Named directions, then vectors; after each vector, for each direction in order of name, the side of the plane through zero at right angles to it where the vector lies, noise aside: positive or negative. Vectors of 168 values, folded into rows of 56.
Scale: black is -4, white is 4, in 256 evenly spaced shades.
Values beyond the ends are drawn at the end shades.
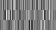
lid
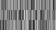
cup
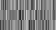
positive, positive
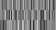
positive, negative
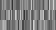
negative, positive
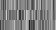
positive, positive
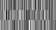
negative, negative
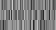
positive, negative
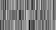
positive, positive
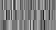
positive, negative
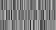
positive, negative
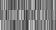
negative, negative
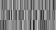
positive, negative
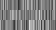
negative, negative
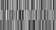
positive, positive
